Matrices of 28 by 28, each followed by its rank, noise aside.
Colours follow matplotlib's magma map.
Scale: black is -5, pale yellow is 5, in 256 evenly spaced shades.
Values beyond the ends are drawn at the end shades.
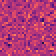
five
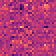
four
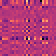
one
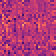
five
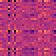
one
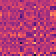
three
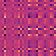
one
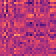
two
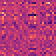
three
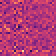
four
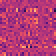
three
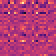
two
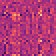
three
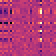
one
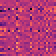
three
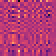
two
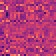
three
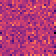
five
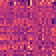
three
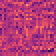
five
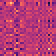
two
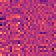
five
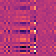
one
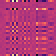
one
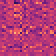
three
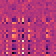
one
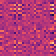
two
